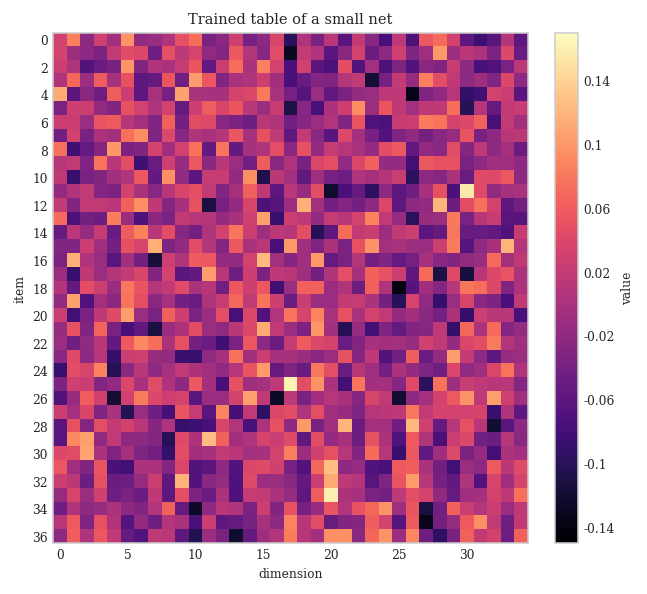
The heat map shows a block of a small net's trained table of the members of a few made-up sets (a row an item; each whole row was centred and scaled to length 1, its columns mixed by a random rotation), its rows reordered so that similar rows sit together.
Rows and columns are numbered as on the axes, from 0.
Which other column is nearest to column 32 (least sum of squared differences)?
14
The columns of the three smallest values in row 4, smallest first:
26, 30, 31
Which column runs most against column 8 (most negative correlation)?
9
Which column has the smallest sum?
25
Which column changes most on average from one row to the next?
15
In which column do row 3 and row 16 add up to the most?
1
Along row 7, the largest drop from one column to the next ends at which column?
7
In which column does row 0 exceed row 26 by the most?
16
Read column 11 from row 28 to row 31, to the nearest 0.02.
-0.08 0.12 0 -0.06
